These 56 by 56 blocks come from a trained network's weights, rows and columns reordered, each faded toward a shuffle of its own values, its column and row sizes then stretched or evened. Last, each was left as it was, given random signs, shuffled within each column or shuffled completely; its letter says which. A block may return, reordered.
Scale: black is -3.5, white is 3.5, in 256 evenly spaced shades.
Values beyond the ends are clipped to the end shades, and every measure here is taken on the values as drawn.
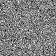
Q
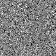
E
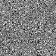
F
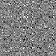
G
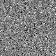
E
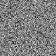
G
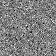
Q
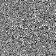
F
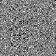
G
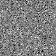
E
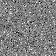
Q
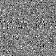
G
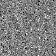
E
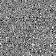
F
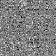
G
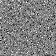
Q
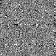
G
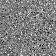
Q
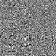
G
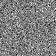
Q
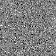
F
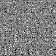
G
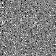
E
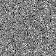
E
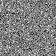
Q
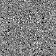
F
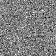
Q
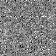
F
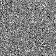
E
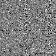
F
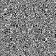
G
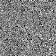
F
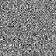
G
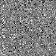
F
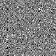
G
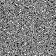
Q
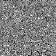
F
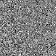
F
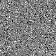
E
